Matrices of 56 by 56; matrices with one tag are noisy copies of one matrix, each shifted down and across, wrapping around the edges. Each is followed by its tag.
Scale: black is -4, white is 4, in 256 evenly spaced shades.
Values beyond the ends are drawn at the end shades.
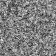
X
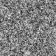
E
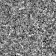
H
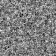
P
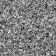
P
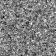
P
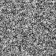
H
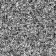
P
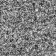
P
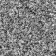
H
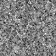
E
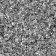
X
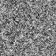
E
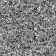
P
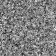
H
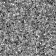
H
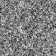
E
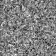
H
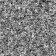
X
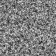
P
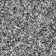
E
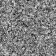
H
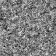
X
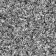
H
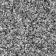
H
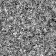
X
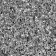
H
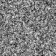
H
